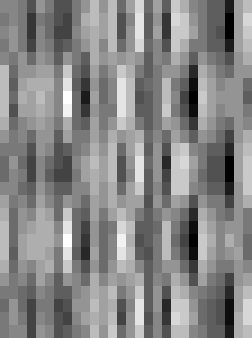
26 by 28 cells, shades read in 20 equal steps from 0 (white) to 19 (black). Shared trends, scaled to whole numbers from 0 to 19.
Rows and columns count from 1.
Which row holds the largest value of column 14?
25
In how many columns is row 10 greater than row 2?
13
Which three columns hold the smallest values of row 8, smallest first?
8, 14, 23
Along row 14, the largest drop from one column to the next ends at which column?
27
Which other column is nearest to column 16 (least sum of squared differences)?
28
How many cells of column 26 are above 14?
12
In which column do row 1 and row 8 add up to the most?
22
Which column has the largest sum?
26
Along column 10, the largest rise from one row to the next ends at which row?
5
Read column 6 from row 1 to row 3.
10 11 11
